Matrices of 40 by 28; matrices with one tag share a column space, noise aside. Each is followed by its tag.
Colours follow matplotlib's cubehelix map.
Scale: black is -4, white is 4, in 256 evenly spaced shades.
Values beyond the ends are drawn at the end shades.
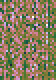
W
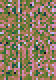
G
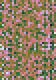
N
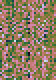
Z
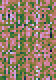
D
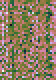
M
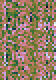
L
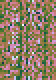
W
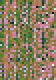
D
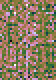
M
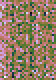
M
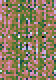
N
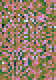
W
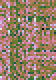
L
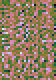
Z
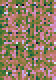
G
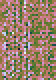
N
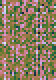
G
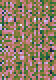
L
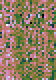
D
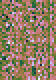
W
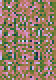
L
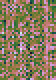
N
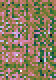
Z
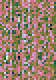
L
